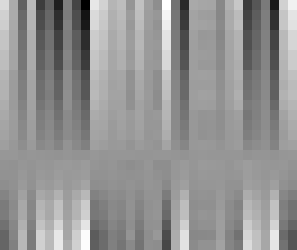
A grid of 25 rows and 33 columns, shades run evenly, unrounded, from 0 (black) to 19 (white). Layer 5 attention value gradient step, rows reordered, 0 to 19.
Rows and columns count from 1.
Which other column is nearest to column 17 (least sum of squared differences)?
24
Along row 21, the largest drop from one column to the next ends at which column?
11
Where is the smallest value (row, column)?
1, 10
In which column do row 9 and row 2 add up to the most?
19
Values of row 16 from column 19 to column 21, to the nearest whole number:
11 11 11
